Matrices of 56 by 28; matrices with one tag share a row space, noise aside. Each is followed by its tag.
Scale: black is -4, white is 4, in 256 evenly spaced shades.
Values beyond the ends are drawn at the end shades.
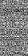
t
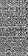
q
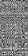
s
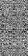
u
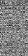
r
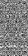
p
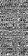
r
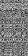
s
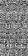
p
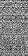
s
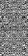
u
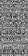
s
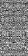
u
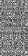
s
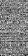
r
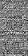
t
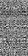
p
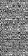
r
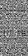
p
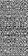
q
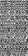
q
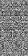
s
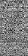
t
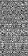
s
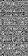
s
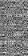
t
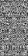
u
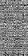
t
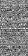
r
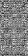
u
